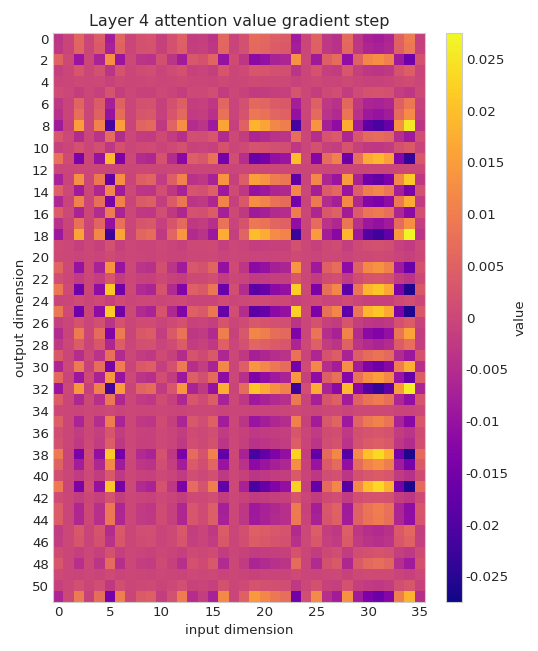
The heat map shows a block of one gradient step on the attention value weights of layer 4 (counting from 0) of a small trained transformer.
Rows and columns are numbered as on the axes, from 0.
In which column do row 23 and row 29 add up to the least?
34
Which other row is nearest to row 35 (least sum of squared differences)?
43
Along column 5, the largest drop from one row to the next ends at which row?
32
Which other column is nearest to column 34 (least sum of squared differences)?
19
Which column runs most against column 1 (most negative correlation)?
11
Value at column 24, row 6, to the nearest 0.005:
0
